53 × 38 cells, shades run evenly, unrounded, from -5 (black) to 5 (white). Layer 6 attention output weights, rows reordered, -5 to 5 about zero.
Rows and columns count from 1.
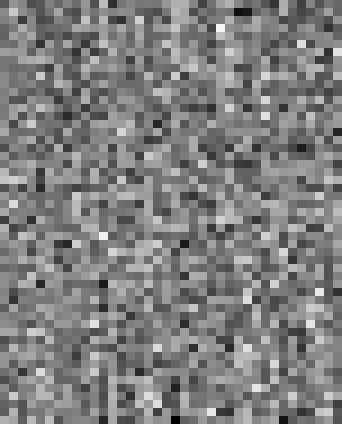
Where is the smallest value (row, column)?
53, 20
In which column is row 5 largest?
25
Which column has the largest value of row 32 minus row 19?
13
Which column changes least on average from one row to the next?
7
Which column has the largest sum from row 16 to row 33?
17
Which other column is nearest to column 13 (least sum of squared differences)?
6
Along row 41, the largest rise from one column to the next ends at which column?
35
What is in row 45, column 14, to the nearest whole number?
-2
